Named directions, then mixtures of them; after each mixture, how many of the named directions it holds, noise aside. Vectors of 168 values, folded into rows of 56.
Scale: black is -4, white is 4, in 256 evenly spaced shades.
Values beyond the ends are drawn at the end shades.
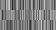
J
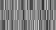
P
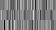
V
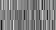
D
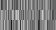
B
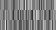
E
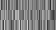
two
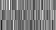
two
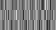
three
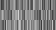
four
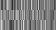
four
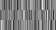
two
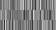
three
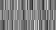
one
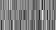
two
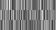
four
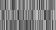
three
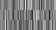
one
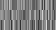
two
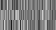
one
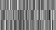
four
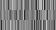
four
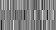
one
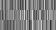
three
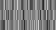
one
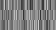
one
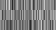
one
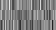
four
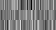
four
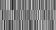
two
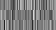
two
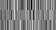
four
